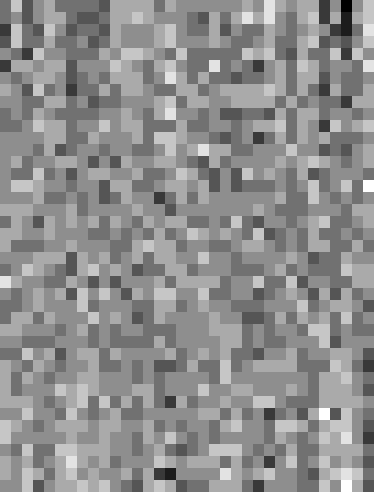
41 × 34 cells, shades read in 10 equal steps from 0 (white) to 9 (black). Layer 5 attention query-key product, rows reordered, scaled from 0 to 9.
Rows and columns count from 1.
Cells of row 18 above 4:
6
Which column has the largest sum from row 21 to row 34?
34
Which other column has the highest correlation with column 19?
27
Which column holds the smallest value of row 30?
3
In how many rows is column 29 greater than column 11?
15
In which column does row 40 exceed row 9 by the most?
16
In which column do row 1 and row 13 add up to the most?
32
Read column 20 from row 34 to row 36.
4 3 5
